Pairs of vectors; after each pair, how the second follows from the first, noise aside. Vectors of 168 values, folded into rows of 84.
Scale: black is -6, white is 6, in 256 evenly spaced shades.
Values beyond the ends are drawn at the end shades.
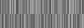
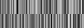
scaled up.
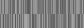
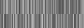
sign-scrambled.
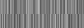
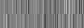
reversed, negated, partly zeroed.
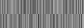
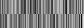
scaled up.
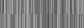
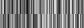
negated, scaled up.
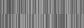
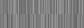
reversed, shrunk.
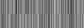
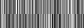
negated, scaled up.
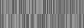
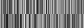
negated, scaled up.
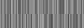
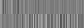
wrapped around, negated, partly zeroed.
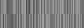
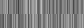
sign-scrambled.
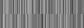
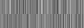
reversed, negated, partly zeroed.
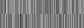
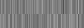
reversed, shrunk.
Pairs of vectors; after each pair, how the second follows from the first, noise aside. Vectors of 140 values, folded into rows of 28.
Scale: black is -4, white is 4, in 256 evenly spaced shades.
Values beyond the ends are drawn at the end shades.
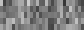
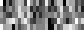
scaled up.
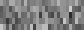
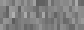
reversed, negated, shrunk.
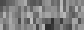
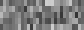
wrapped around, negated.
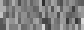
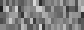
reversed, negated.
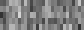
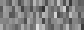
shuffled.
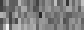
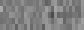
wrapped around, negated, shrunk.
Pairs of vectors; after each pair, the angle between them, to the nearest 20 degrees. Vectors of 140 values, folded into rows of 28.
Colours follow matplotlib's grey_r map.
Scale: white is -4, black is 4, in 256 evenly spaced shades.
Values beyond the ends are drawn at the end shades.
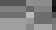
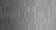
100 degrees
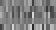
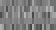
160 degrees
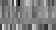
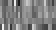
20 degrees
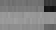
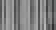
80 degrees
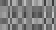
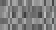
20 degrees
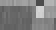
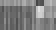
20 degrees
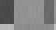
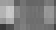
160 degrees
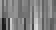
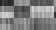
100 degrees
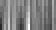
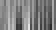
40 degrees
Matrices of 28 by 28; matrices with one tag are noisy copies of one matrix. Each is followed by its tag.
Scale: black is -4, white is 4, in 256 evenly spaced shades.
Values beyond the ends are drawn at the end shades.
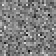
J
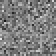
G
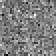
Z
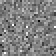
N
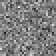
J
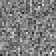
Z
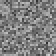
G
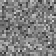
Z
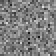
G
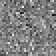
Z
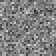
J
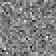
Z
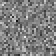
J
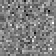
G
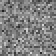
Z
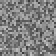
J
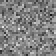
J
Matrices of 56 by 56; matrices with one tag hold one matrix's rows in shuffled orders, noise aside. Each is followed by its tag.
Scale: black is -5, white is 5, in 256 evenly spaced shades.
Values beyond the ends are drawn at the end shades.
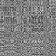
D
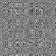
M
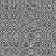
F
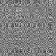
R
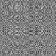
M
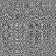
M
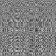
M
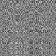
M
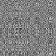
R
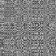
D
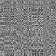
D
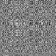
M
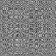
M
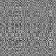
R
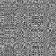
D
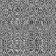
M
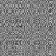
R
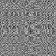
F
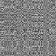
D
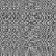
F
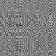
R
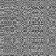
D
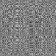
M
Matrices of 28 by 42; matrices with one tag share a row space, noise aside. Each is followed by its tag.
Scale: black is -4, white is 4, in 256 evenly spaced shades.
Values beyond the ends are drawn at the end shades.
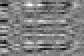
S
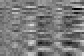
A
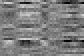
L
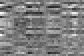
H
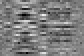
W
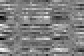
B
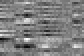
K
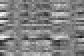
B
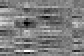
K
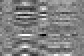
W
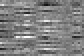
K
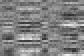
L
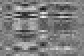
W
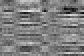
L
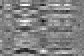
W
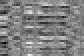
S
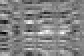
S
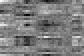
K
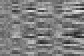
A
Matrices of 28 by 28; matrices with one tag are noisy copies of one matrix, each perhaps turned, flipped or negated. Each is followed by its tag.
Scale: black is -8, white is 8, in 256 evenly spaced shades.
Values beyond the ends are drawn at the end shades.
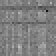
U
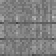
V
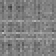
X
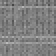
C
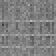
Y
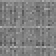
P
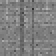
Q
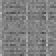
P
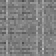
C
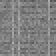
C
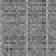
P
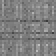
X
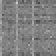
V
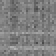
U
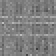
X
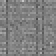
C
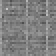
P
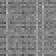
C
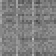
V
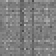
Q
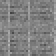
P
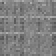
V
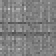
Q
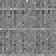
P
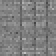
Y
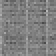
P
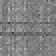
Q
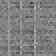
Y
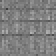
Y
